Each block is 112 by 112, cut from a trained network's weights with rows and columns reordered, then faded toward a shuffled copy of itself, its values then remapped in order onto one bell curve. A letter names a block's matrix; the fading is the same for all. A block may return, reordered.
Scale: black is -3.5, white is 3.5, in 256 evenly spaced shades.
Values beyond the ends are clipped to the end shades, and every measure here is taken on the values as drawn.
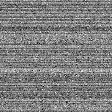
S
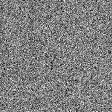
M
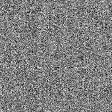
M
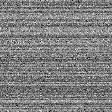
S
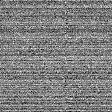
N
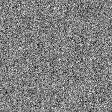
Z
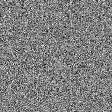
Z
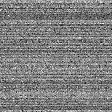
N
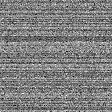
N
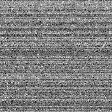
S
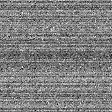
S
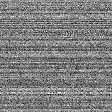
N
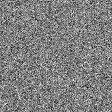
Z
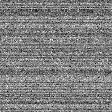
S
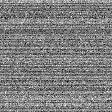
S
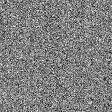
M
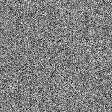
Z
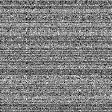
S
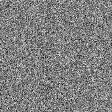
M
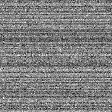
N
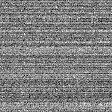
N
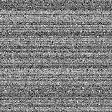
S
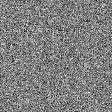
M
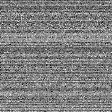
S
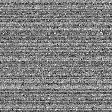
S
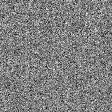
M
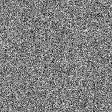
Z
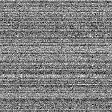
N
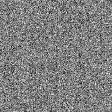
M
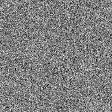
M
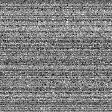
S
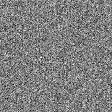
Z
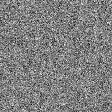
Z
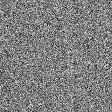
Z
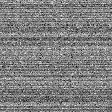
N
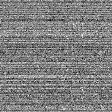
N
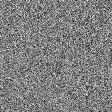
Z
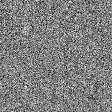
M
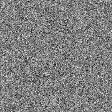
Z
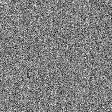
Z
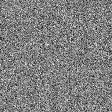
Z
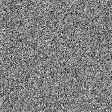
Z
